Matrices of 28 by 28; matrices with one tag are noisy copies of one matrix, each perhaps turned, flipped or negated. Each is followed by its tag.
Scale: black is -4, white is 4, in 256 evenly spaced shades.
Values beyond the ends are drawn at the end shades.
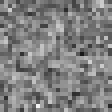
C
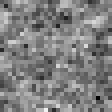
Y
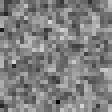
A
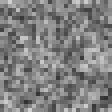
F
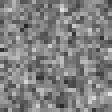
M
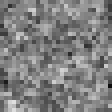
F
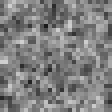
F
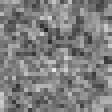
F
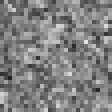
C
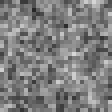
Y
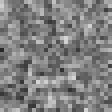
M
